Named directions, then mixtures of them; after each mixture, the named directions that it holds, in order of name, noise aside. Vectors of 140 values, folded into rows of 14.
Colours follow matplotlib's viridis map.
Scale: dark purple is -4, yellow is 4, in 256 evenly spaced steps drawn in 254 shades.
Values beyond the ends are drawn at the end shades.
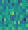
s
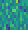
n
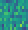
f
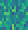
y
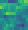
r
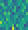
y.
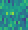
r, s.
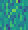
n, s.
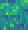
n, r.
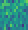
n, r.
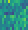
r, s, y.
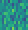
s, y.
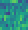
r, s, y.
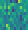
n, r, s.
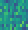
f.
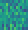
f, n.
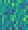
s, y.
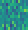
f, n.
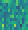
f.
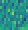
f, s.
